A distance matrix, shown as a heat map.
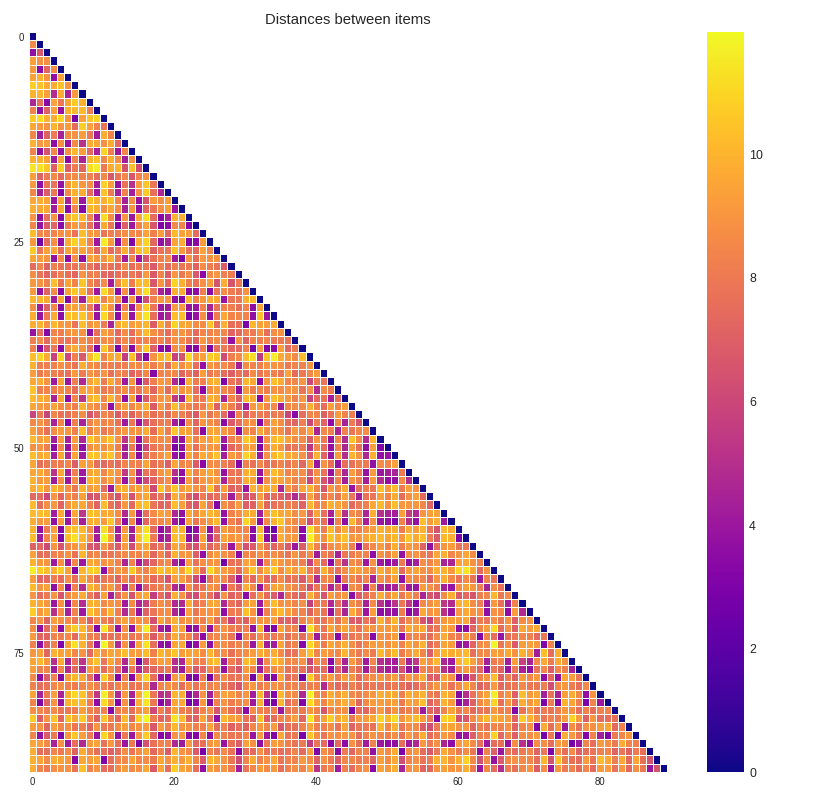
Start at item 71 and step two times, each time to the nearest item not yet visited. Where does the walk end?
75
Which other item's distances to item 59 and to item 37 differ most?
51
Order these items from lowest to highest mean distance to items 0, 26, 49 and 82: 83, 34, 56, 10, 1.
56, 83, 1, 34, 10
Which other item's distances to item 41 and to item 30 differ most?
35
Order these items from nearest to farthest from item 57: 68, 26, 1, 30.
26, 68, 30, 1
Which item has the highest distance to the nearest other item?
79
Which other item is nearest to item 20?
50
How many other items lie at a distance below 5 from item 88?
3
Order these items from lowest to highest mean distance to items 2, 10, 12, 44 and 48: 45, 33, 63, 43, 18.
63, 43, 33, 18, 45
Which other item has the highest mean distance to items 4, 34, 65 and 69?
0
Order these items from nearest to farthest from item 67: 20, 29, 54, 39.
54, 20, 39, 29
